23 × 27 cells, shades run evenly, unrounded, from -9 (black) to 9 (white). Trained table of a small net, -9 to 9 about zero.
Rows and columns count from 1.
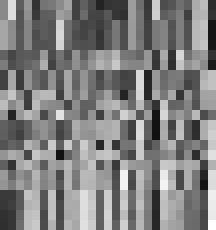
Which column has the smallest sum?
20
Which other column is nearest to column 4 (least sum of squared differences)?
9
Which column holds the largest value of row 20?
27
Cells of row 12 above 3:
6
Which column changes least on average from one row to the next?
12
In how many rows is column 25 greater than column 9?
9
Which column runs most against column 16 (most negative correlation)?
26
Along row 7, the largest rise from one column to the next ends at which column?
23
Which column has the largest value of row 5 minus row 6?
8
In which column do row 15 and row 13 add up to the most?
18
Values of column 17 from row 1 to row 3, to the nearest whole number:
2 2 2
